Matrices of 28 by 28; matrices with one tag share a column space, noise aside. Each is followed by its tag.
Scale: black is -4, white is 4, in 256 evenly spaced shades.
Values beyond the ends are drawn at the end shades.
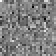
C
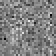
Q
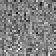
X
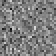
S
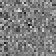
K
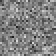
S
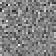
K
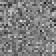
K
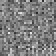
X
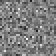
S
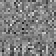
X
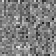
C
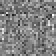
Q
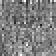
C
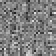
X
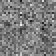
Q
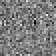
Q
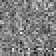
X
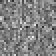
C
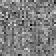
Q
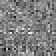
X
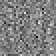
Q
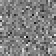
S
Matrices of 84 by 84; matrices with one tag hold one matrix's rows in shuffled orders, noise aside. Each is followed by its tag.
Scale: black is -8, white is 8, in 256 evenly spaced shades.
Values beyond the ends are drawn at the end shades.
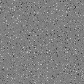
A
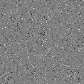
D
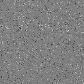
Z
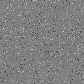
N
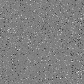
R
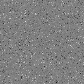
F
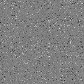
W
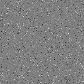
Z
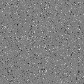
D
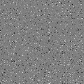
W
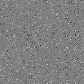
A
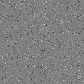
D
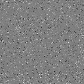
Z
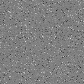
F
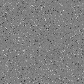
N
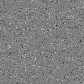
F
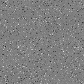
N
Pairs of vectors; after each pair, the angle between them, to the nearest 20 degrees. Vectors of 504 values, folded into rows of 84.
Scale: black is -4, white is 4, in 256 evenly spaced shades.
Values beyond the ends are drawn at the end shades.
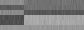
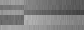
40 degrees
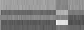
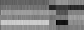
140 degrees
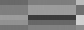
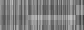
120 degrees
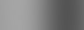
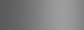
160 degrees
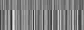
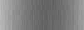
100 degrees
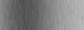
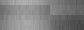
160 degrees
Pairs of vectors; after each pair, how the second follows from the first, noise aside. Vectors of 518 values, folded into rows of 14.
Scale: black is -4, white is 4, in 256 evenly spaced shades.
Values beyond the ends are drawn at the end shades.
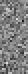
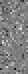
wrapped around, negated, partly zeroed.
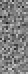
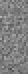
negated, shrunk.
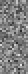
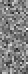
reversed.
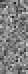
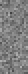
reversed, shrunk.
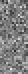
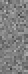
negated, shrunk.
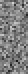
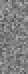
wrapped around, negated, shrunk.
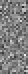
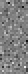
wrapped around, negated, partly zeroed.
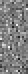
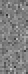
wrapped around, negated, shrunk.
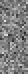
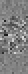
negated, partly zeroed.
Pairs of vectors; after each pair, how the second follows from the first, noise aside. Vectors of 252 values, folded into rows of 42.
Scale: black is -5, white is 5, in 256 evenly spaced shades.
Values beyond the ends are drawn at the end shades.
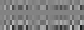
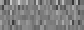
reversed, negated, partly zeroed.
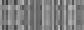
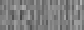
wrapped around, shrunk.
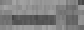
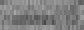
shrunk.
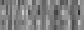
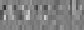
reversed, negated, partly zeroed.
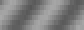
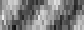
scaled up.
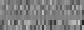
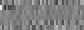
reversed, negated, partly zeroed.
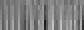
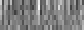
reversed, negated.
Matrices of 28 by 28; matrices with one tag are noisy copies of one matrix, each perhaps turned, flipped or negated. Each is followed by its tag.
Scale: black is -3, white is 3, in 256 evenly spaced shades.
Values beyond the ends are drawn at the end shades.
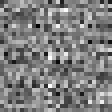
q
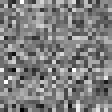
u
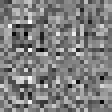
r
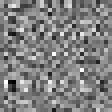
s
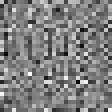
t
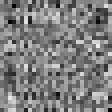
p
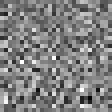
s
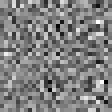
s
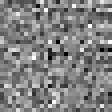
q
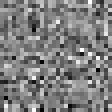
u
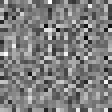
t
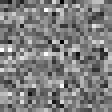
q
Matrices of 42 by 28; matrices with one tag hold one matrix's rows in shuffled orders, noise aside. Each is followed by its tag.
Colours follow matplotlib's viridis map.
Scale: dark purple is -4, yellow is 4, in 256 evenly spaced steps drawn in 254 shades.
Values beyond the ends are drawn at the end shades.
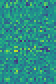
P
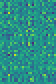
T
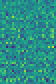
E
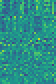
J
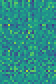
T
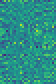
J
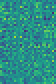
J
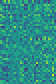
J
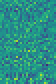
P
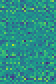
E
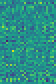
E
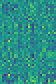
T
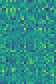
E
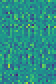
T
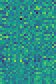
J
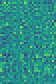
J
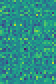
J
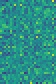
J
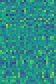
E
